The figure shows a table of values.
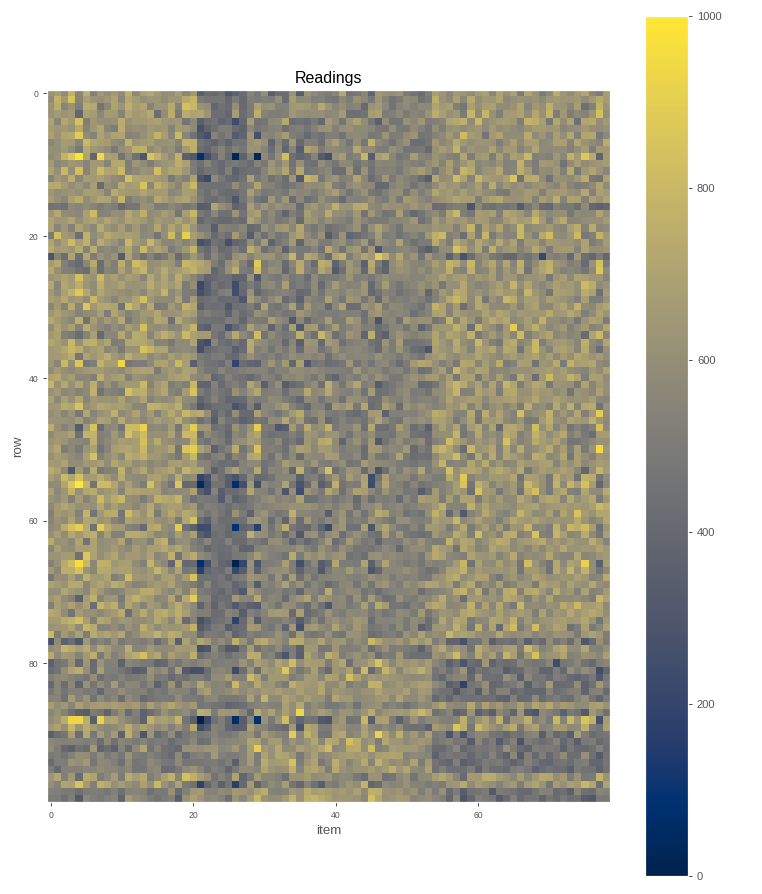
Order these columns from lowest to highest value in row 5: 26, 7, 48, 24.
26, 24, 48, 7
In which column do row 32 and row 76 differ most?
17
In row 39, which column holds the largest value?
57
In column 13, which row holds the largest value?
47
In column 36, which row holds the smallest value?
38
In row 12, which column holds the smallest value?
22
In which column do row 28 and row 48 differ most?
4
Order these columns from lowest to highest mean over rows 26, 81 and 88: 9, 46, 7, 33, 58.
46, 9, 58, 33, 7
